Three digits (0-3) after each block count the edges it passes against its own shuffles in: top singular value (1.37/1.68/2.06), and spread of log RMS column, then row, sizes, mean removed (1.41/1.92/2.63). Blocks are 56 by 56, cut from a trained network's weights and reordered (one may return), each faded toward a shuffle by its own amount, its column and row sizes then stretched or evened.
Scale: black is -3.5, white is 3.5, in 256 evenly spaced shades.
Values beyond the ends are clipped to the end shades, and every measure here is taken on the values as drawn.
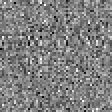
2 1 0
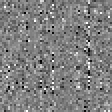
2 2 1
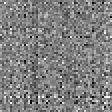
2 1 2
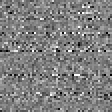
0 0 3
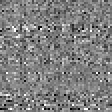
1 0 3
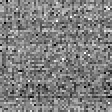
1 0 0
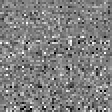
0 2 3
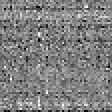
2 2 2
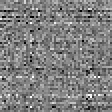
2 2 2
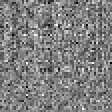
2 0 2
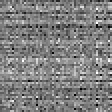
3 3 1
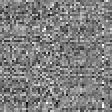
3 2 0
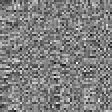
3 1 0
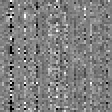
2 3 1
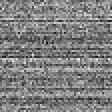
3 0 2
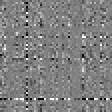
3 3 2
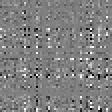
0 3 3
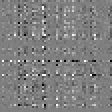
2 3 3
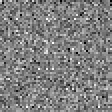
0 0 2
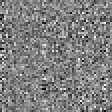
2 2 1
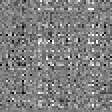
2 2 3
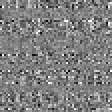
2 1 3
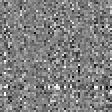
2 3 1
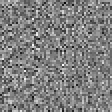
3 2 0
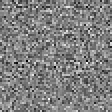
2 0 1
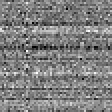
3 1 2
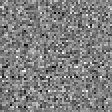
1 0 2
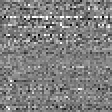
1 1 3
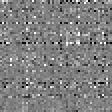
0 2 3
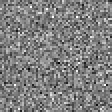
0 0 0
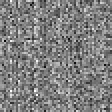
2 2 0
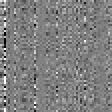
3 3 0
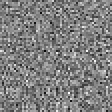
3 0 0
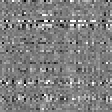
2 1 3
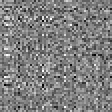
3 1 2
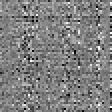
1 3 0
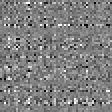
1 2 3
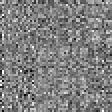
3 2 1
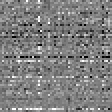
2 2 3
